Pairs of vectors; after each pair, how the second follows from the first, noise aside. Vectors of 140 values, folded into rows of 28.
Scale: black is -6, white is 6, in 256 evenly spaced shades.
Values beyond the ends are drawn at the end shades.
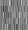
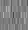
wrapped around, negated, partly zeroed.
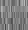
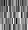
wrapped around, negated, scaled up.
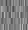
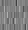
wrapped around, negated, partly zeroed.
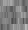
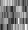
scaled up.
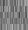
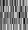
scaled up.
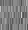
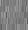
reversed, negated, shrunk.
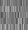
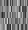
wrapped around, negated, scaled up.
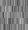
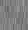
reversed, negated, shrunk.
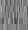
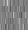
wrapped around, negated, partly zeroed.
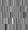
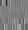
wrapped around, negated, partly zeroed.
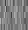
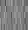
shrunk.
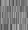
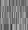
copied.
